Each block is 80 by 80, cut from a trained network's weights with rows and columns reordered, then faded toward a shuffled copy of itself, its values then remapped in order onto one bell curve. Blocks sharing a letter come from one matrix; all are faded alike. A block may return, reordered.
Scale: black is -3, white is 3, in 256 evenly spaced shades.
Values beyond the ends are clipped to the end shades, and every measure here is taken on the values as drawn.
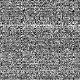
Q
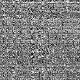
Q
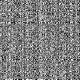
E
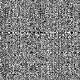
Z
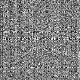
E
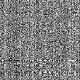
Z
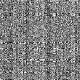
E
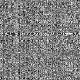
Z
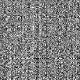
Z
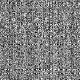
E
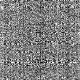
Z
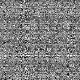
Q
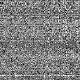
Q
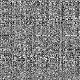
E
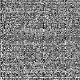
Q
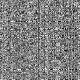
E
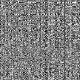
E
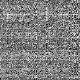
Q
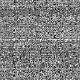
Q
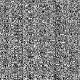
Z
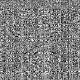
E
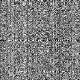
Z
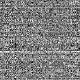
Q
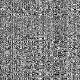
E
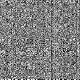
Z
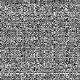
Q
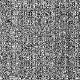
E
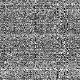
Q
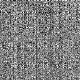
E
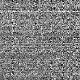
Q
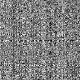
E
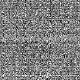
Q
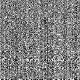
E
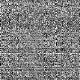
Q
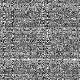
Q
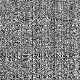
E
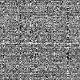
Q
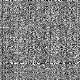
Z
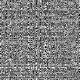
Q
